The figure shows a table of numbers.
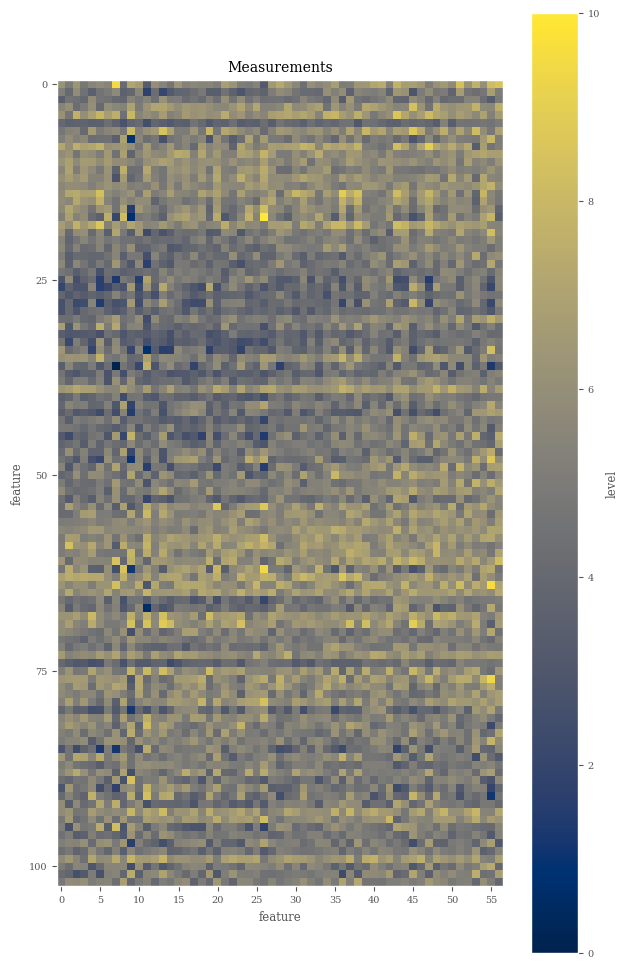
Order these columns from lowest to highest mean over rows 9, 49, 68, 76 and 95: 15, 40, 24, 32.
24, 32, 15, 40
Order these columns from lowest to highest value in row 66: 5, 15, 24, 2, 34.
24, 15, 2, 34, 5
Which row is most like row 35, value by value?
15
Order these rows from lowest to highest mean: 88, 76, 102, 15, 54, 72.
72, 102, 88, 15, 54, 76
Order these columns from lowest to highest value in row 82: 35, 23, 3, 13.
3, 35, 13, 23
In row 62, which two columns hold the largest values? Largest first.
26, 8
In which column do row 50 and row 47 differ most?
9
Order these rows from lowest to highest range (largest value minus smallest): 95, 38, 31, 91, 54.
38, 31, 54, 95, 91
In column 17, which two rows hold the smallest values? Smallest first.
36, 28
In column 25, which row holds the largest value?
64
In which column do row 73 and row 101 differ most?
5
